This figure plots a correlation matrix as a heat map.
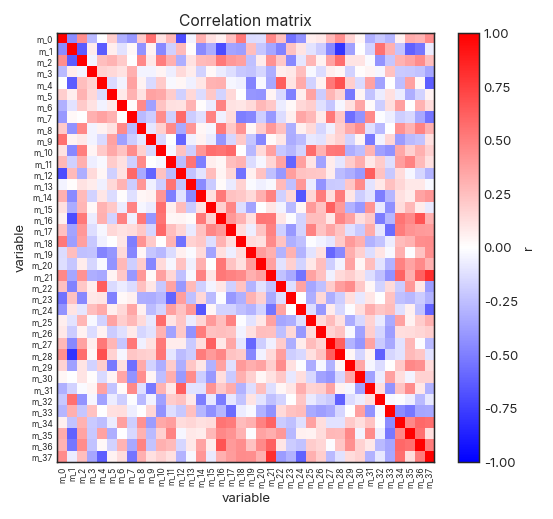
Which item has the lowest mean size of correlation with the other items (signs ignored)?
m_3
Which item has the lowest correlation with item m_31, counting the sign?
m_9
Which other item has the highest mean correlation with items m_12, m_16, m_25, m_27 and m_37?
m_10
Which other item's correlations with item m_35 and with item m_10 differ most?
m_29
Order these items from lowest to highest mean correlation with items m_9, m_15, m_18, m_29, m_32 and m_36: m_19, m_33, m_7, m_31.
m_7, m_33, m_31, m_19
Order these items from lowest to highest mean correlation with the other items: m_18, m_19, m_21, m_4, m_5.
m_19, m_5, m_4, m_18, m_21
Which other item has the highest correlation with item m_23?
m_12
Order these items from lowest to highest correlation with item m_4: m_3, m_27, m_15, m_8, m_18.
m_18, m_8, m_3, m_15, m_27
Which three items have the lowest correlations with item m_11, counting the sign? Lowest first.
m_23, m_14, m_26
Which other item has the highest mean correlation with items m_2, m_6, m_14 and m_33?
m_16
